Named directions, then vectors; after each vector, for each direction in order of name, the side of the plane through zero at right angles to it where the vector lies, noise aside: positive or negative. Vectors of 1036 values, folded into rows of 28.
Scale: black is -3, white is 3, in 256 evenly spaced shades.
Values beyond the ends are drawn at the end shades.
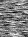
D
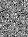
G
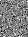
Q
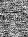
positive, positive, negative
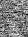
positive, positive, positive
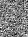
negative, positive, negative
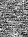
positive, negative, positive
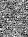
positive, negative, positive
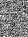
negative, negative, positive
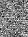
negative, positive, negative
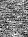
positive, negative, positive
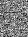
positive, positive, negative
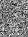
positive, positive, positive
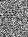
positive, negative, negative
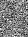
positive, negative, positive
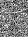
negative, negative, positive
